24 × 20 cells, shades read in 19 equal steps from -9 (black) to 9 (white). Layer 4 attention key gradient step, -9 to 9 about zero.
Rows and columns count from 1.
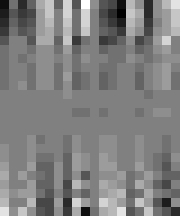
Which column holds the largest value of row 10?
19
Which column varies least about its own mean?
11
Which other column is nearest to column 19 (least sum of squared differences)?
5
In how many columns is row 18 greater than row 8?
9
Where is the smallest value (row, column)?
2, 14
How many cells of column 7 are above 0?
5
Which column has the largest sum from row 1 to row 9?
8
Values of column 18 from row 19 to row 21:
-1 0 -2
